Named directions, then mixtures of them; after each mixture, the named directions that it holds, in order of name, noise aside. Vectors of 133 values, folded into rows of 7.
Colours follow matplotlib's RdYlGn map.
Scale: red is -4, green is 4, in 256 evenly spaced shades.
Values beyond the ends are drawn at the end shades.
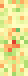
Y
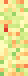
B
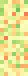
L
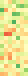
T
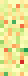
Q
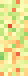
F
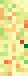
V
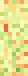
B.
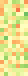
L.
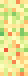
B, F, Q.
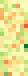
Q, V.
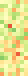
F.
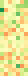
L, T.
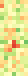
Y.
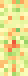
Y.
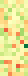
B, V.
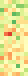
T.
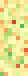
B, Q, T.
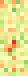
Y.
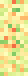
F, L, Y.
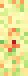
Y.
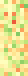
B, L, Q.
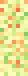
L.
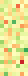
Q.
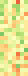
F, L.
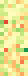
F, L, Q.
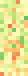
F.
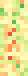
T, Y.
